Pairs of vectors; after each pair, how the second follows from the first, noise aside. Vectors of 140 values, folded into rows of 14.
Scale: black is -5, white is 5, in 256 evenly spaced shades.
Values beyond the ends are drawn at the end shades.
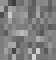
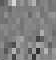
negated, partly zeroed.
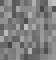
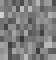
wrapped around.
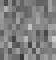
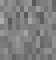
reversed, shrunk.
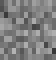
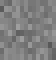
reversed, shrunk.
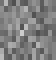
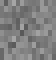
negated, shrunk.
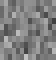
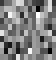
wrapped around, scaled up.
